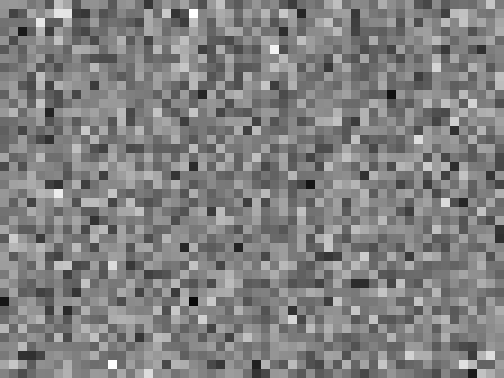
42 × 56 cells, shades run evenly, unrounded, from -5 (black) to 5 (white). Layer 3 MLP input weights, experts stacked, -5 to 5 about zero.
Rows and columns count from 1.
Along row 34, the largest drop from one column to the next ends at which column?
22
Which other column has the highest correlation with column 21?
49
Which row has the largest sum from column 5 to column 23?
42
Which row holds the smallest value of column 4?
40
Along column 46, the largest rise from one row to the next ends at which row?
30
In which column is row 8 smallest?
37
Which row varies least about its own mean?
39
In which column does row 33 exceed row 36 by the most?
43
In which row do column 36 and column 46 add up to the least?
29
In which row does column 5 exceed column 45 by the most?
3
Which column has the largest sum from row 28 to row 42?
13
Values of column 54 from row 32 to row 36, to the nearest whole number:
2 0 -1 -1 1
